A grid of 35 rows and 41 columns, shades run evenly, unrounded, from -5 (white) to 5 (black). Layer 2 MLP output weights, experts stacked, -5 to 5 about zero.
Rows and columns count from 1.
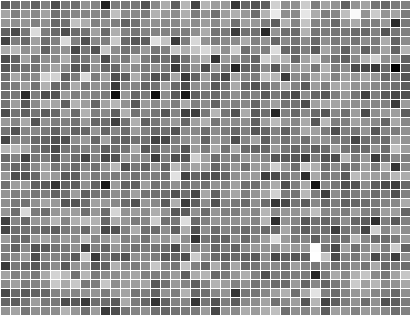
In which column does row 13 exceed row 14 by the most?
28
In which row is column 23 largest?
9
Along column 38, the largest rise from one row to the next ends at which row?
8
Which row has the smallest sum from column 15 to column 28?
6
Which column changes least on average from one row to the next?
23
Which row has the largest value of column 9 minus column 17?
5
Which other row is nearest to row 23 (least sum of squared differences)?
20
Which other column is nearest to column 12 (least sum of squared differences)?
16
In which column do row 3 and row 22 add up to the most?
40
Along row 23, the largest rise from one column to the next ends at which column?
19
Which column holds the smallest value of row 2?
36
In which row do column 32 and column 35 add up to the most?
21
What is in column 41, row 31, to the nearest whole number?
-3
